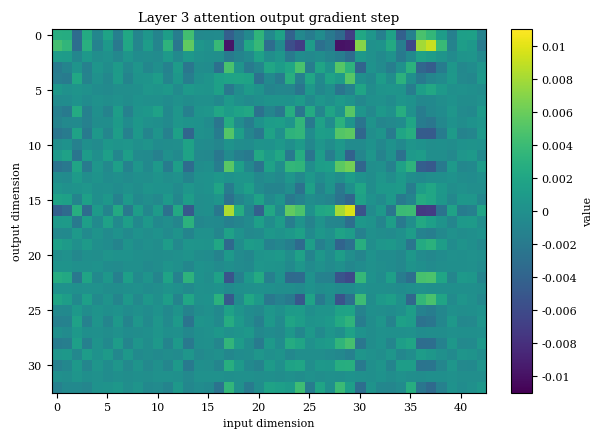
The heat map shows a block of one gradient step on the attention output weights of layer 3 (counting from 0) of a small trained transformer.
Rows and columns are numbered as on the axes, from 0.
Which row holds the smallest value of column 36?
16
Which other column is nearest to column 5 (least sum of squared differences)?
41
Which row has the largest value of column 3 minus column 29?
1
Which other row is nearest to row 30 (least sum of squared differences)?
26
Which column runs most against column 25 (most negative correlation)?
22
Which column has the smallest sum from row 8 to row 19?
37
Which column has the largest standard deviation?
29
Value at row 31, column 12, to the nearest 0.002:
0
